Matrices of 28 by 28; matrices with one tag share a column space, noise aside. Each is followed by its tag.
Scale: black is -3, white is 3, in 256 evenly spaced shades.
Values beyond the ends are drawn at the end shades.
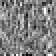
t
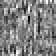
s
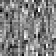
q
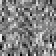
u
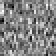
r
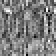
q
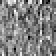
s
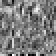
t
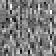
r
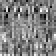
q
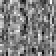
s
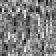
q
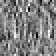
q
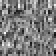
r
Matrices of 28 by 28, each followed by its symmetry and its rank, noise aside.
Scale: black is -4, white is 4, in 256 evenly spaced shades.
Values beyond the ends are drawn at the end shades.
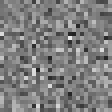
antisymmetric, rank eight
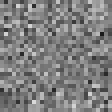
antisymmetric, rank six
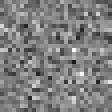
no symmetry, rank seven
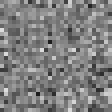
antisymmetric, rank six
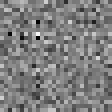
no symmetry, rank six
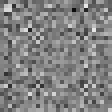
symmetric, rank seven
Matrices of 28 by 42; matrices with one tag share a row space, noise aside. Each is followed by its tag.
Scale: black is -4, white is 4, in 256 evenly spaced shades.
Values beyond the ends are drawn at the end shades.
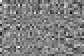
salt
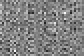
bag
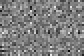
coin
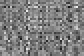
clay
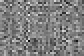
clay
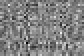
clay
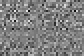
bag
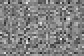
clay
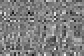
bag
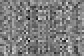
clay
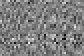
bag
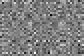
coin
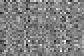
clay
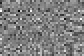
salt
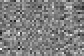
salt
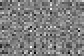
coin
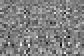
clay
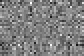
coin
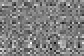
coin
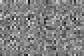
bag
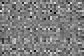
coin
